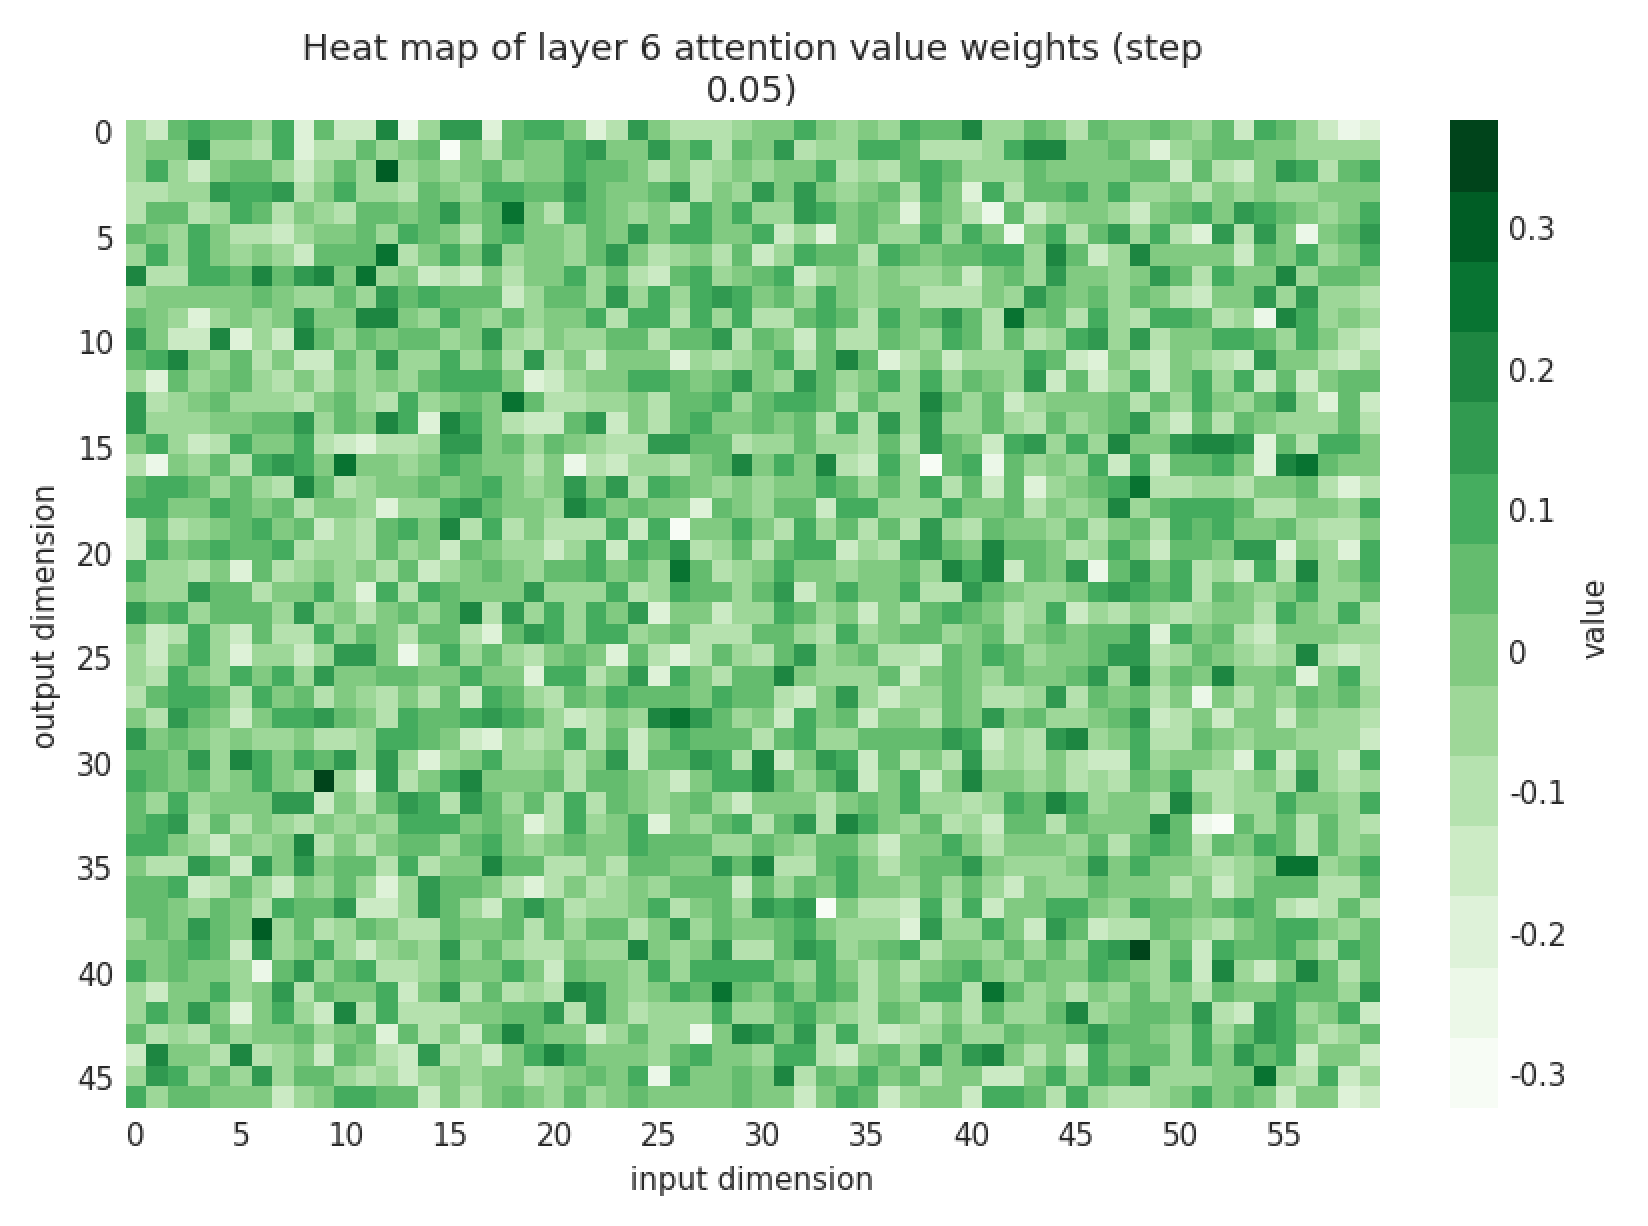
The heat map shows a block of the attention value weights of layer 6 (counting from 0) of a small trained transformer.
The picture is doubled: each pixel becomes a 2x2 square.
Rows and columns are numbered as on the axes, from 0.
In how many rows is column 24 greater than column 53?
24
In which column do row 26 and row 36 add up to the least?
19
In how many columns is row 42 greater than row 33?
26
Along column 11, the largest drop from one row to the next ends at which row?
8
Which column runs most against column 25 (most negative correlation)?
31
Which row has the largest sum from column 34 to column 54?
15
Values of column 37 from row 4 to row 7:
-0.2 -0.05 0.05 -0.05
